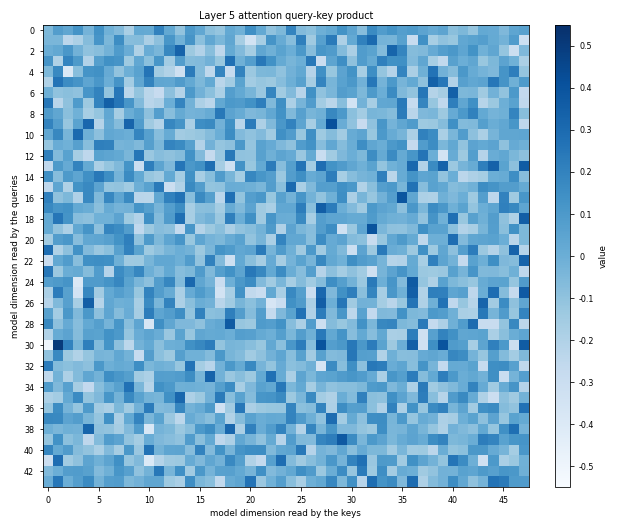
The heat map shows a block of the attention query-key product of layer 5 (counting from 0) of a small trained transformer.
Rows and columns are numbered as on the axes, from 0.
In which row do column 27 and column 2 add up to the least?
32
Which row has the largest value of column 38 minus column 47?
4
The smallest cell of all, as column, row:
0, 30
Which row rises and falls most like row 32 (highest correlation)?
12
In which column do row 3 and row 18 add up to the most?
18
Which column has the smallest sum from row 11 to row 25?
17
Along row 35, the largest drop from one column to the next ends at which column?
14
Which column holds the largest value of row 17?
27
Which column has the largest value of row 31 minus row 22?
41
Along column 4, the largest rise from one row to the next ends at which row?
9
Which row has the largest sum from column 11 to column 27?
13
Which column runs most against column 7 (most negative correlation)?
24
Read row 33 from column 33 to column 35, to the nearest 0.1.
-0.2 0.1 0.1
